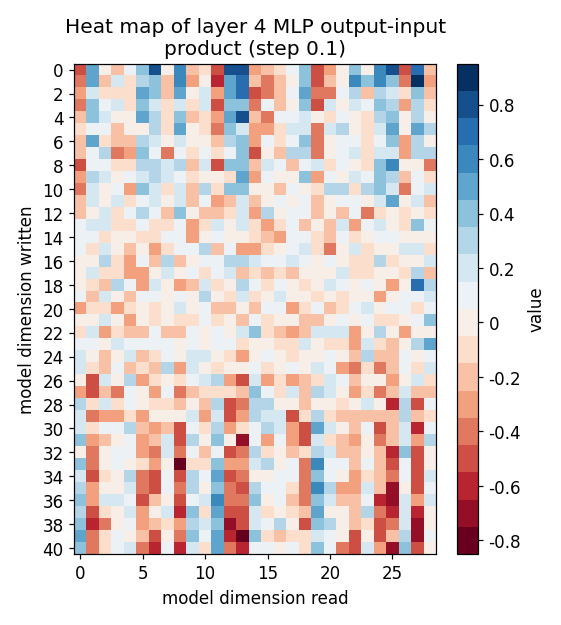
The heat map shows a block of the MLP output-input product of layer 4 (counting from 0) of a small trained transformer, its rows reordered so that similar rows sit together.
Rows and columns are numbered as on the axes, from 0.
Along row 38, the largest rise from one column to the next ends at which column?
19
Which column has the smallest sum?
22
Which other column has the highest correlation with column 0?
11
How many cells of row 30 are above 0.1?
8
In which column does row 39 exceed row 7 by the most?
14
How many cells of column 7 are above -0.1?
27
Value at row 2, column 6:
0.4
